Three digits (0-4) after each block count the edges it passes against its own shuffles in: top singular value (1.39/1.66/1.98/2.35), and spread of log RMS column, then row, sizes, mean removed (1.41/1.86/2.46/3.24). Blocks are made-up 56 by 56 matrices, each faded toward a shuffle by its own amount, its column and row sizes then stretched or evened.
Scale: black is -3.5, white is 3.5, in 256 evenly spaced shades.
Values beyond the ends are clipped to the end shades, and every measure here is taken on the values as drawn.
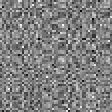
4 1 0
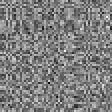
4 0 0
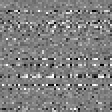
4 1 4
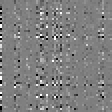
4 4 2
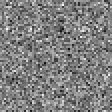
2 0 0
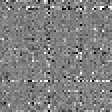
1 2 3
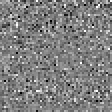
1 0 2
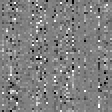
1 4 0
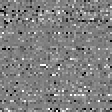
0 0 4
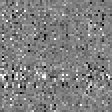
2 2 2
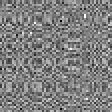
4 1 1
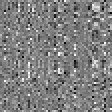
3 3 0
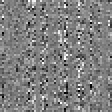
0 4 0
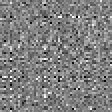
3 2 2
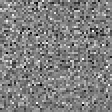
2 0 2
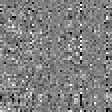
3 3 1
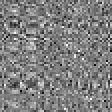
4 1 1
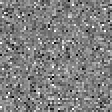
0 1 1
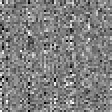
3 3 0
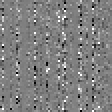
0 4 0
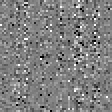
1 3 0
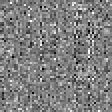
3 2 0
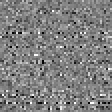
2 0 3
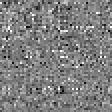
3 0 2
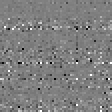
1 1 3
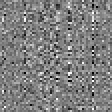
4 3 1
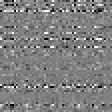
4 2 4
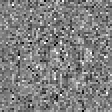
1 2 0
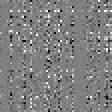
2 4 2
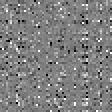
3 3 1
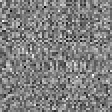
3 0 1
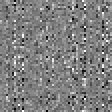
1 4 1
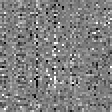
3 2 1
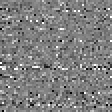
1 0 3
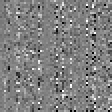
0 4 1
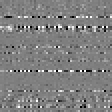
4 0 4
